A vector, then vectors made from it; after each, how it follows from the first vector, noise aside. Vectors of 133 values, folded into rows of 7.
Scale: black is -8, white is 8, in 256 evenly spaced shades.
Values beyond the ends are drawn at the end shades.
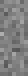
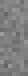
shrunk.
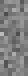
copied.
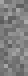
wrapped around.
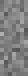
copied.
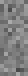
wrapped around.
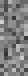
wrapped around, negated, scaled up.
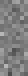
sign-scrambled.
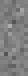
reversed, negated, partly zeroed.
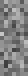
scaled up.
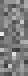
scaled up.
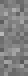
sign-scrambled.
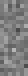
wrapped around.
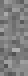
sign-scrambled.
